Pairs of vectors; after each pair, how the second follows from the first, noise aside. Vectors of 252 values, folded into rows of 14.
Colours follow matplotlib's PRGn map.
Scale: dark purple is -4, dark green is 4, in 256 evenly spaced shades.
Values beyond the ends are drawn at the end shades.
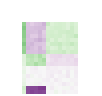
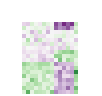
reversed.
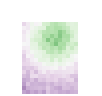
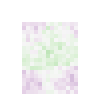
wrapped around, negated, shrunk.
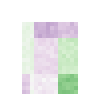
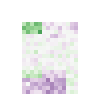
reversed, partly zeroed.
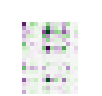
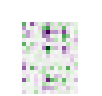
sign-scrambled.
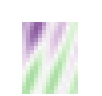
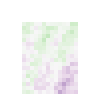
reversed, shrunk.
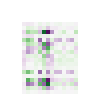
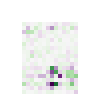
reversed, partly zeroed.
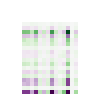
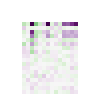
reversed, partly zeroed.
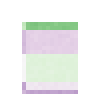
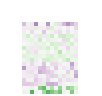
reversed, partly zeroed.
